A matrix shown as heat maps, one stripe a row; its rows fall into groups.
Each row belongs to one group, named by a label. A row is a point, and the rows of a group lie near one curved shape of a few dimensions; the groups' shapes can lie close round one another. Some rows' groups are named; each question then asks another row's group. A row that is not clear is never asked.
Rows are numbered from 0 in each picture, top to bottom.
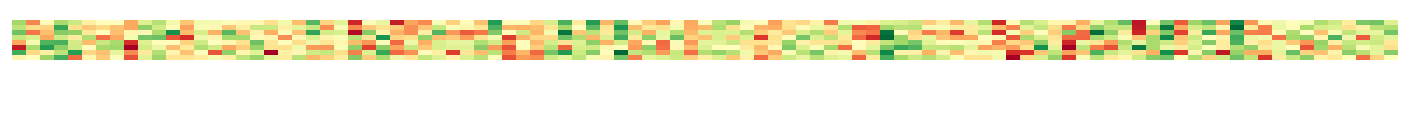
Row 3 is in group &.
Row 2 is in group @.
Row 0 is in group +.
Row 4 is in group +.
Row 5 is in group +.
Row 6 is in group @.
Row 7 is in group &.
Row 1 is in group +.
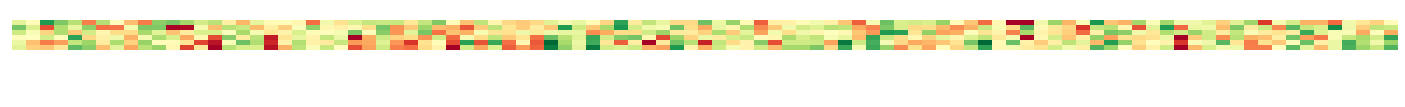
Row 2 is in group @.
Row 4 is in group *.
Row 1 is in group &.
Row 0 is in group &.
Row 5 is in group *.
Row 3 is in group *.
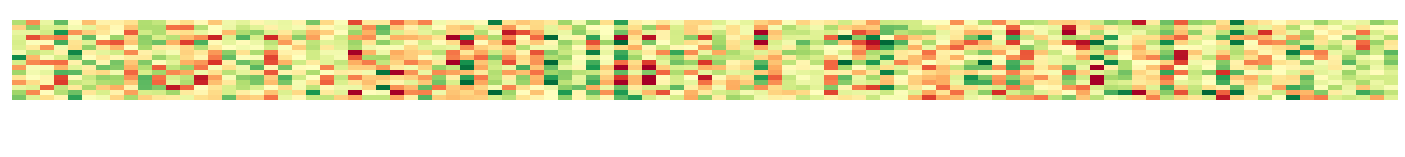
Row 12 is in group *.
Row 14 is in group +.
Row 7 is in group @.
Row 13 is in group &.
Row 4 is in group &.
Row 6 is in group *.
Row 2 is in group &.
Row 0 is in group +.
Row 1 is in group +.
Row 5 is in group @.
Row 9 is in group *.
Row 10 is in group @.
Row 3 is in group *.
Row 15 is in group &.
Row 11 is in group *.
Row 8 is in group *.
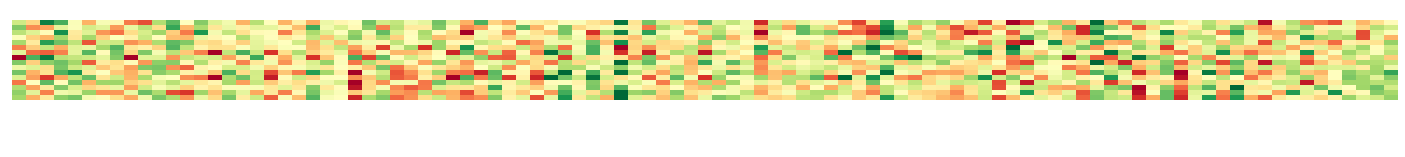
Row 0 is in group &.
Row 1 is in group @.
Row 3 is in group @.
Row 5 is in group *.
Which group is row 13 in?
+
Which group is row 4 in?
&
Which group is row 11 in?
*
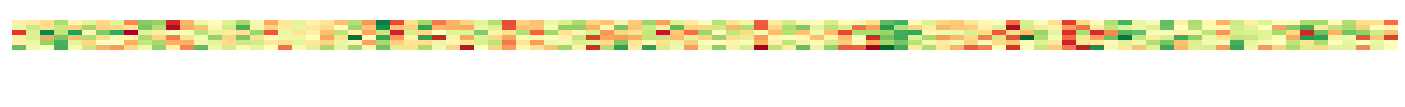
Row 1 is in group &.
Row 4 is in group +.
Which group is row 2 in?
+
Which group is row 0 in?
@
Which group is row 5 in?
&
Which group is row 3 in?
@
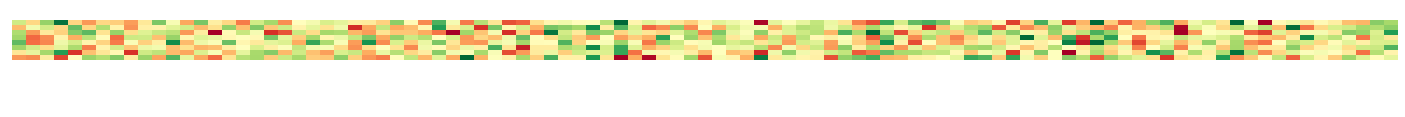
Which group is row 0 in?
&
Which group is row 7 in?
*
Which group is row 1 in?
*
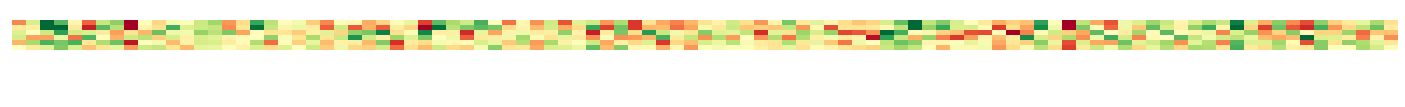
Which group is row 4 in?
+
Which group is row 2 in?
&
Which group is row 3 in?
@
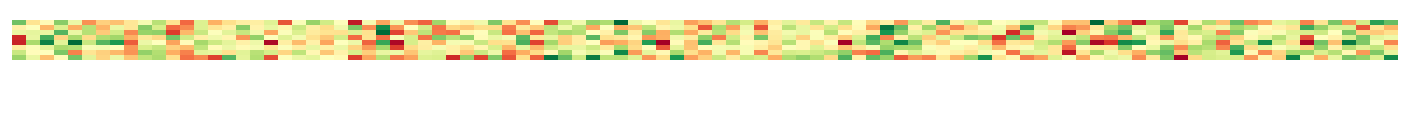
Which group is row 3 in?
*
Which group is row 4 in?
+
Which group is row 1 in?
@
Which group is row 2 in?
@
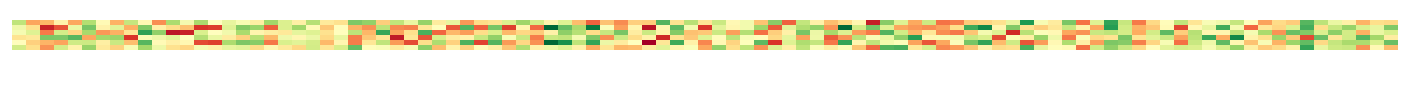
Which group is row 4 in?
*
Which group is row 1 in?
*
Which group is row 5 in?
@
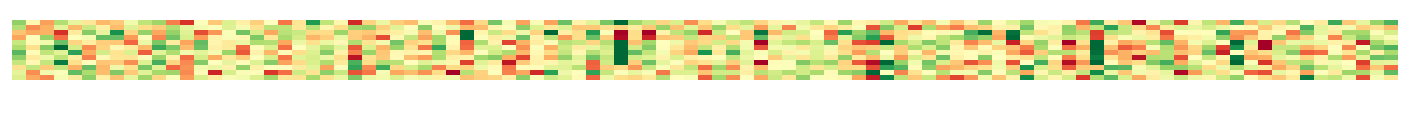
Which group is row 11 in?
@
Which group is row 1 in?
@
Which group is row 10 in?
*
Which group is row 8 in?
&
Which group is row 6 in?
&
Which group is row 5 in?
&
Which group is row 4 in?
&
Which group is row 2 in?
*
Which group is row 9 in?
@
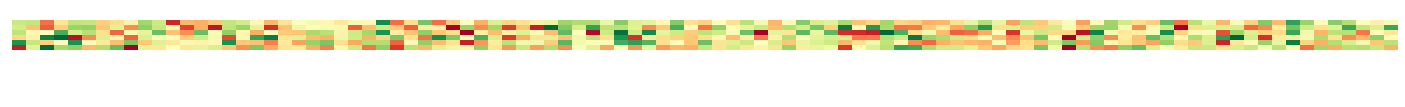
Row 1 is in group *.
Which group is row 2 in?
&
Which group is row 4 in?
&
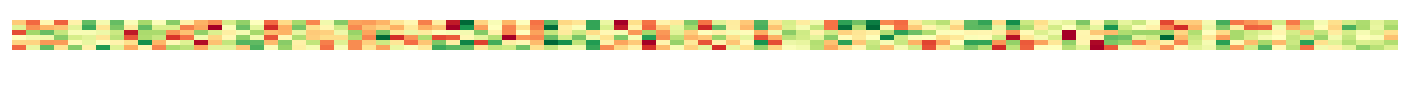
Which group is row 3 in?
@
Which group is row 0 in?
*
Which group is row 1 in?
*
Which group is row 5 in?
*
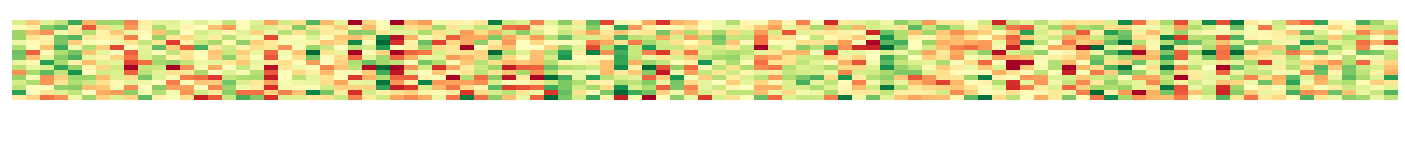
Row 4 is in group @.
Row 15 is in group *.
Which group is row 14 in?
&
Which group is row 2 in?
@
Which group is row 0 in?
+
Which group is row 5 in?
&
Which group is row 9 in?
@
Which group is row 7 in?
@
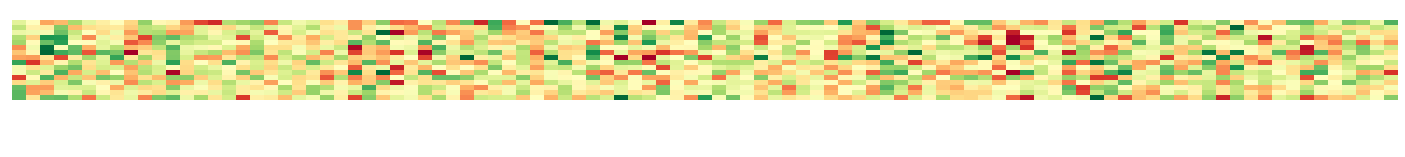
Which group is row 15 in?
&
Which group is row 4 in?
&
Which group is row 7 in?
*
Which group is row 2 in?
@
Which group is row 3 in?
&
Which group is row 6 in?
+
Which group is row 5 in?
*
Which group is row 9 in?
+
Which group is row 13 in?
@
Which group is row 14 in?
@
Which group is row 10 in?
@
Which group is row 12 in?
+
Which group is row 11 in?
*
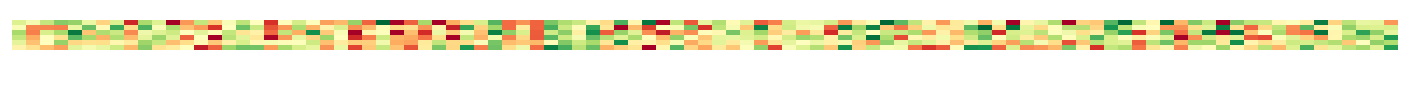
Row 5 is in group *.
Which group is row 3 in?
*
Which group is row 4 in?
+
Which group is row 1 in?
*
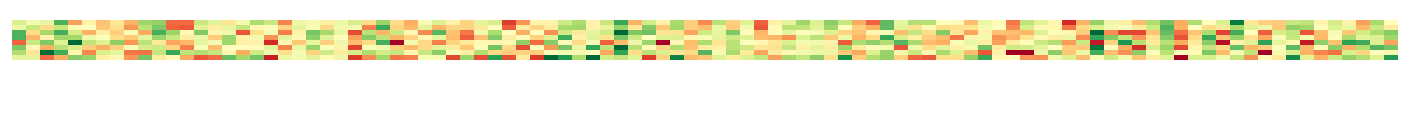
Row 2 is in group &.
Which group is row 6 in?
&
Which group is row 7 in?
*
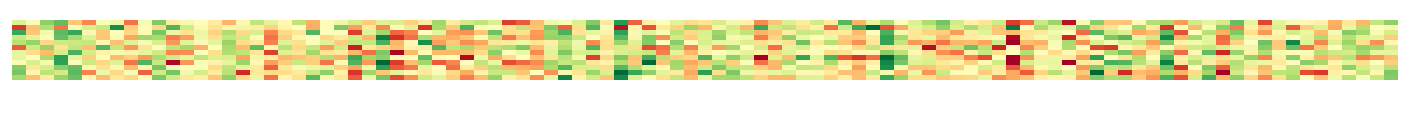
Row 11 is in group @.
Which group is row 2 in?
@
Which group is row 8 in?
@
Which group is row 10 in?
&
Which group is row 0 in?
&
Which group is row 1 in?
*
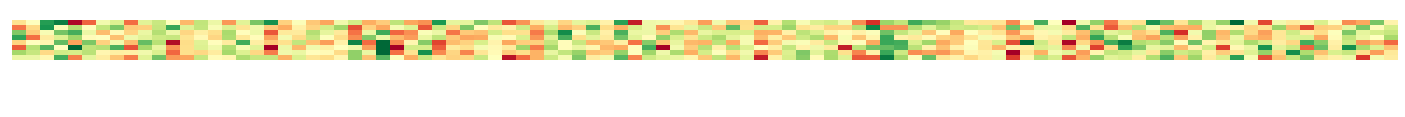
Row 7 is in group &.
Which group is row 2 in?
@
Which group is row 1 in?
*
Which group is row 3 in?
@
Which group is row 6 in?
&
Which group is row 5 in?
+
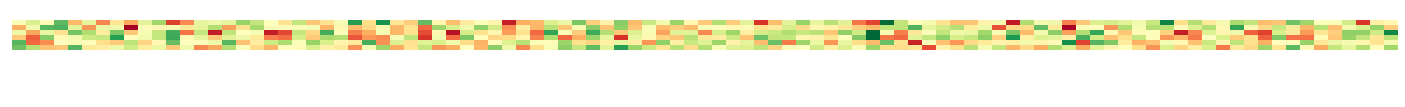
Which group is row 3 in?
*
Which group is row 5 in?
&
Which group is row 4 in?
@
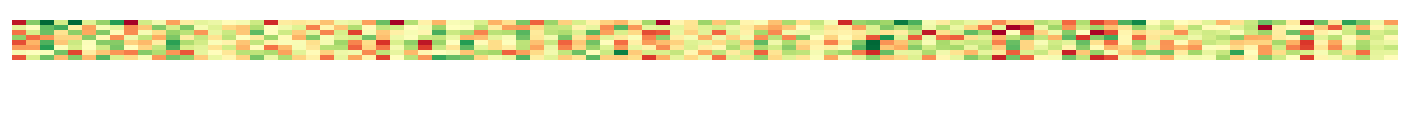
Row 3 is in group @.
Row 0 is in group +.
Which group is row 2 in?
*
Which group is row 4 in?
*
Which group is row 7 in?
*
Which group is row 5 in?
*
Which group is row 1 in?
&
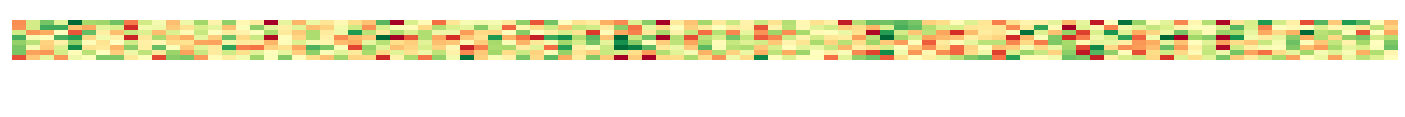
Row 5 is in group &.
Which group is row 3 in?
@
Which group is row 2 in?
@
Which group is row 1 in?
+
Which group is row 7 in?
*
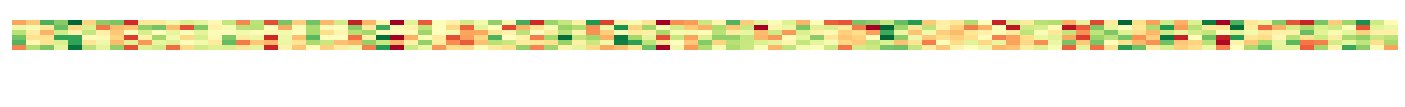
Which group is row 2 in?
@
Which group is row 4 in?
&
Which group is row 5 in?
+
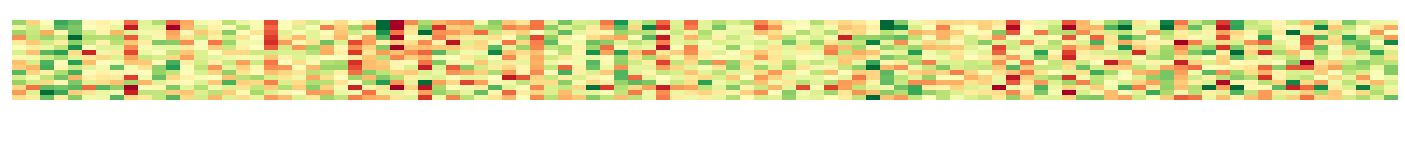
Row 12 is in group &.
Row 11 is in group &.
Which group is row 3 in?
+
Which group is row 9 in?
*
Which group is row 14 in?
+
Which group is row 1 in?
@
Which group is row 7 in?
+
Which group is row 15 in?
*
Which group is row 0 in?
@
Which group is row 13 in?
+
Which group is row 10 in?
@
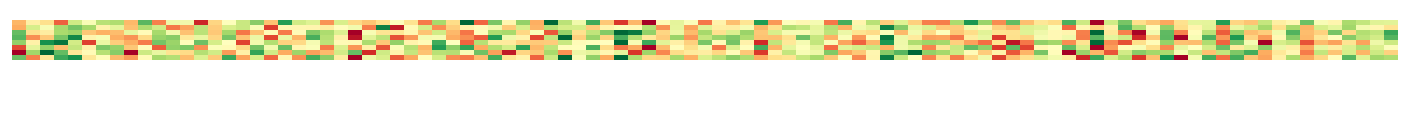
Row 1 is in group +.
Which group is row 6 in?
+
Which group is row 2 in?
&
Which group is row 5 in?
*
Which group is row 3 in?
@
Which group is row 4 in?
&
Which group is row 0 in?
*
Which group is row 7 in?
@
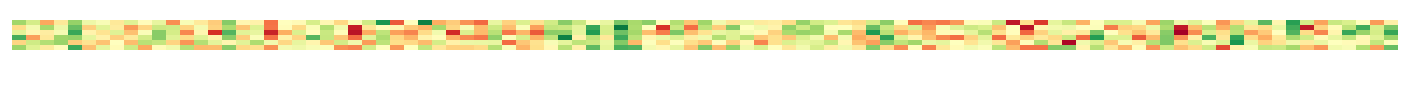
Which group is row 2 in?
*
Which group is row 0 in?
&
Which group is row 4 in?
+
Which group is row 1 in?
*
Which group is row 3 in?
@
